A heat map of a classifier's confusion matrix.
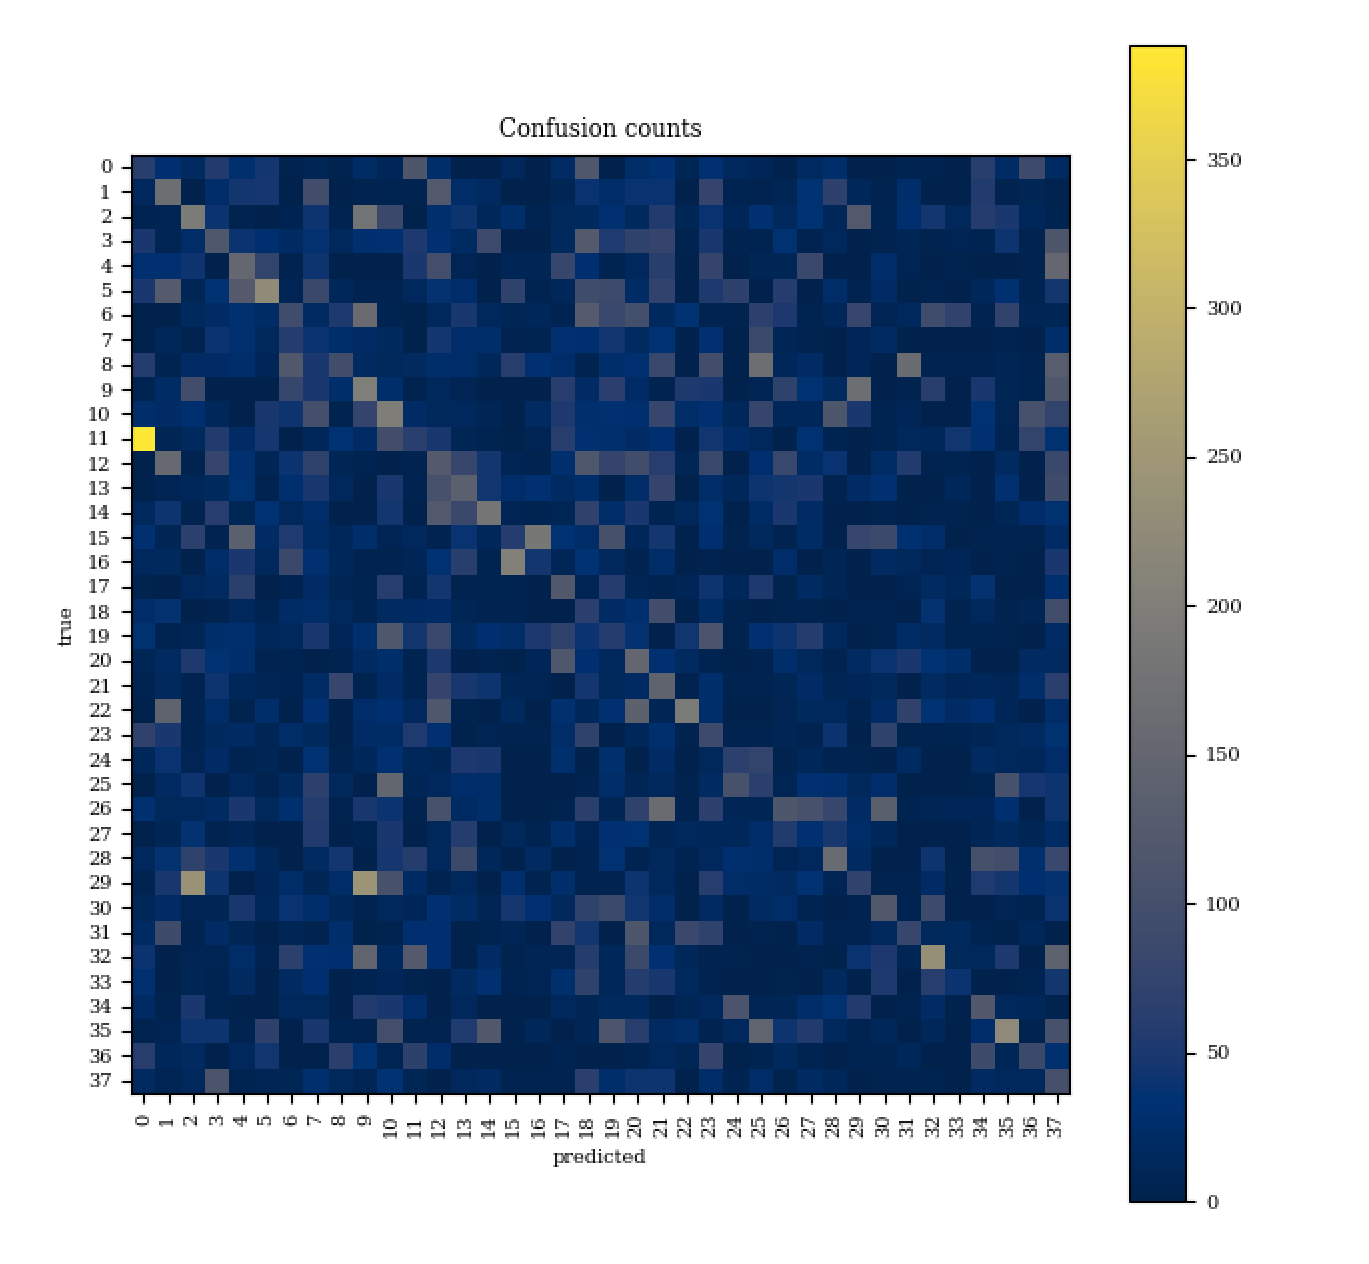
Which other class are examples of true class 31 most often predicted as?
20
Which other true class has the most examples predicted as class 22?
31
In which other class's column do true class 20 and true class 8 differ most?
25
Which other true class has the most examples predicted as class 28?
10
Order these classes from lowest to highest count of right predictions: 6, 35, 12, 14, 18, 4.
18, 6, 12, 4, 14, 35
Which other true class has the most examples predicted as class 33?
6
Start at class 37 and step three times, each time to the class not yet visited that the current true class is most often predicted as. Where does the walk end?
21
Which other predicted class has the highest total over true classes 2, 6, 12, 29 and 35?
9
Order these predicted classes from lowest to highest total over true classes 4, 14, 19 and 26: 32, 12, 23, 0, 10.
32, 0, 10, 23, 12
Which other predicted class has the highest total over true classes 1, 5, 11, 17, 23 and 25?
0
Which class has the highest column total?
37
